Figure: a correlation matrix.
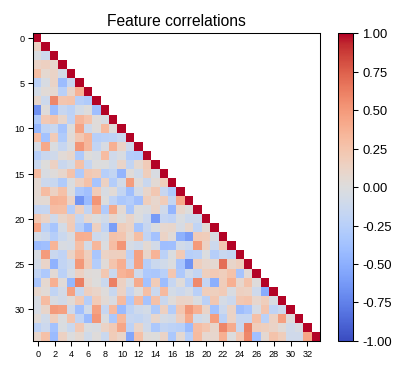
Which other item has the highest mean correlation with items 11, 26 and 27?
5
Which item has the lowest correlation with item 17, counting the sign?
22
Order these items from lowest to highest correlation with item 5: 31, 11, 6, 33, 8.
31, 8, 33, 11, 6
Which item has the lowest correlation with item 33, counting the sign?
11
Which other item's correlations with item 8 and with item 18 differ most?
7
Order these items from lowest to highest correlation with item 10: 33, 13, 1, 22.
1, 13, 33, 22
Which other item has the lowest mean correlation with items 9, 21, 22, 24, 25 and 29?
18
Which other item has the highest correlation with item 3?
30
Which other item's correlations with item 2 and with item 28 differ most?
27
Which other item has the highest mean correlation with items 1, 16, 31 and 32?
29
